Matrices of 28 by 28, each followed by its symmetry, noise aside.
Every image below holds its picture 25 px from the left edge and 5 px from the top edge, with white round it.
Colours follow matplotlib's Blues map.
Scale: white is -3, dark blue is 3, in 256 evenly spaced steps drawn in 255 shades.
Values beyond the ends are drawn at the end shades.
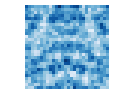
mirrored left to right.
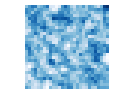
symmetric across the other diagonal.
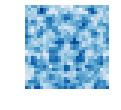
mirrored left to right.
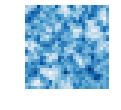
symmetric.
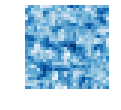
no symmetry.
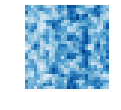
mirrored top to bottom.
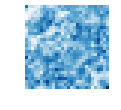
symmetric.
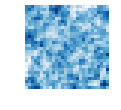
symmetric.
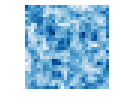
symmetric.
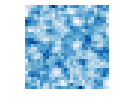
same after a half turn.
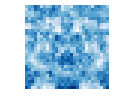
mirrored left to right.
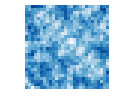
symmetric across the other diagonal.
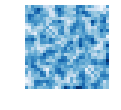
symmetric.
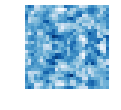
mirrored top to bottom.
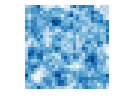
symmetric across the other diagonal.
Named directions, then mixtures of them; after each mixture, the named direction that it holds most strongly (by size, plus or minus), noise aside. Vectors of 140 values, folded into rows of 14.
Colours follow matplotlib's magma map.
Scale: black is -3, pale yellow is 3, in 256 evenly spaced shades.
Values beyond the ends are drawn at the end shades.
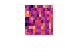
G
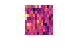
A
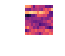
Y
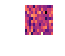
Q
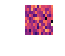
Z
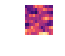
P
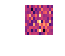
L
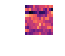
Y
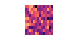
G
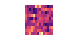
P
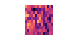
A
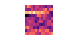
Y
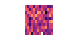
Q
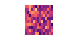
Z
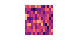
A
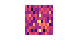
L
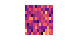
Q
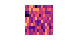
G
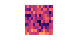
L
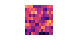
P
